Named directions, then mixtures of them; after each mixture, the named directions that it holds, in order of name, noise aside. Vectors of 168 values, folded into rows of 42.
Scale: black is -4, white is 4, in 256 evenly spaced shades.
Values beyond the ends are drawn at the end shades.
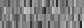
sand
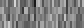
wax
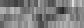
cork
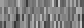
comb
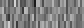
wax.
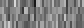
wax.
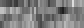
cork.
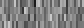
wax.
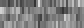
cork, wax.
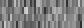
sand, wax.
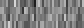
wax.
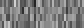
wax.
